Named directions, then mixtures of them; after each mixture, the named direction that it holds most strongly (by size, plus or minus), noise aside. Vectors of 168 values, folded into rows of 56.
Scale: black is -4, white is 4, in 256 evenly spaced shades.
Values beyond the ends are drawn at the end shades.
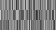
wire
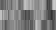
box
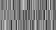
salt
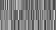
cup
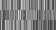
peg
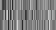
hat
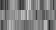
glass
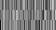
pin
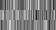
glass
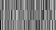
pin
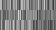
peg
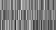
peg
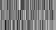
peg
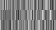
pin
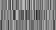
wire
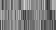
box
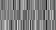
salt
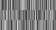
salt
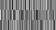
wire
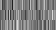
hat
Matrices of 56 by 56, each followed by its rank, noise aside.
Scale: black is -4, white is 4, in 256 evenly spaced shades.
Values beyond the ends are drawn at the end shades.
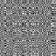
three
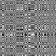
two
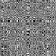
six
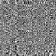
six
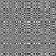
two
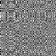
four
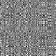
six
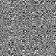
six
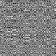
six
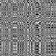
three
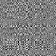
four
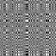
one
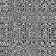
four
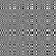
one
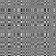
one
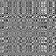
two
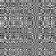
three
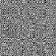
six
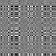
one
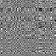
three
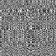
four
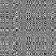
three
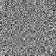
six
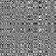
four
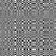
two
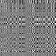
two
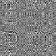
six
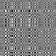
one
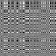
one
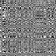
four
